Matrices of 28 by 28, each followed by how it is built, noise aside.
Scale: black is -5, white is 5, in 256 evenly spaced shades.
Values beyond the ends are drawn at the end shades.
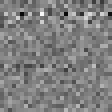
uneven rows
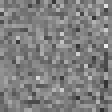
uneven columns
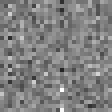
uneven columns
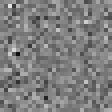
uneven columns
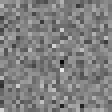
uneven columns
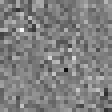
block diagonal
